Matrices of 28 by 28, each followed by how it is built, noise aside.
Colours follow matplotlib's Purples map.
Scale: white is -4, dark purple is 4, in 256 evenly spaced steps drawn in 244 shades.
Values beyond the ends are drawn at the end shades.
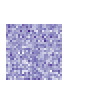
low rank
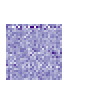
uneven rows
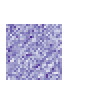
Hankel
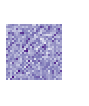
Hankel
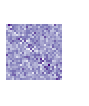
banded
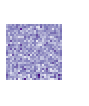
low rank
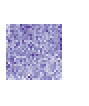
smooth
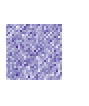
Hankel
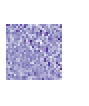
upper triangular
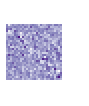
banded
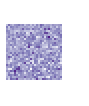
uneven rows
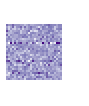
uneven rows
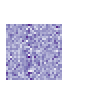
uneven columns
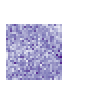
smooth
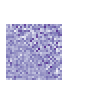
upper triangular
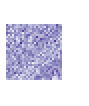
Hankel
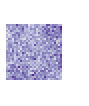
smooth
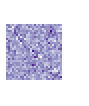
banded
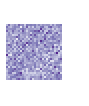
Hankel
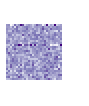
uneven rows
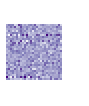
uneven rows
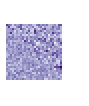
upper triangular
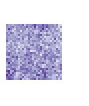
smooth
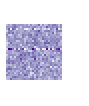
uneven rows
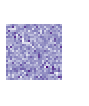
banded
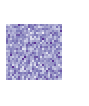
noise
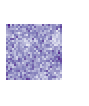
smooth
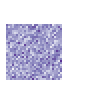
Hankel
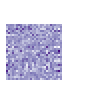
low rank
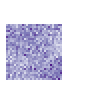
smooth
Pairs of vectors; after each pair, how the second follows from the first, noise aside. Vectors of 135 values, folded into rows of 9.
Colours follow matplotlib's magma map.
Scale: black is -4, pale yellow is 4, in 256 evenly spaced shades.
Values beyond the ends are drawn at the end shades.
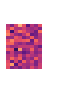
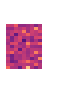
reversed, partly zeroed.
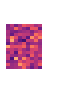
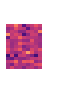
reversed, negated, partly zeroed.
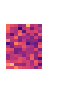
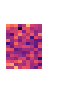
copied.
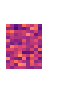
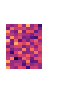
shuffled.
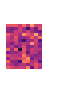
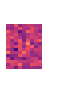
reversed, negated, shrunk.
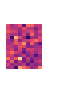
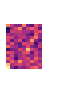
shuffled.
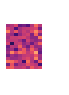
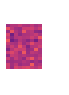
reversed, negated, shrunk.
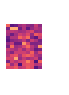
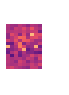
reversed, partly zeroed.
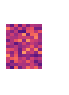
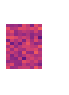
reversed, negated, shrunk.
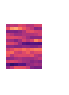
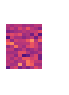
wrapped around, partly zeroed.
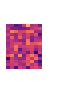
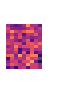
copied.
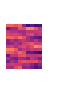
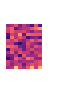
shuffled.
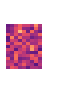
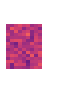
reversed, negated, shrunk.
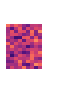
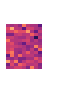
reversed, partly zeroed.
